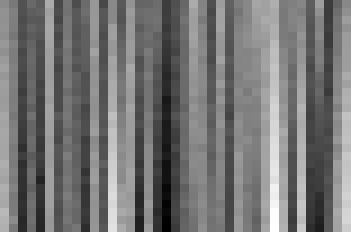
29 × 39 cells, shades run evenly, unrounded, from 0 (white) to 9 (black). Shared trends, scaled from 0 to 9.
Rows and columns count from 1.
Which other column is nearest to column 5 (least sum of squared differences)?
3
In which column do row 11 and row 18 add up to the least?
31
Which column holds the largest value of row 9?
19
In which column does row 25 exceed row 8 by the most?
36
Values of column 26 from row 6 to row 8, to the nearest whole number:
6 6 6
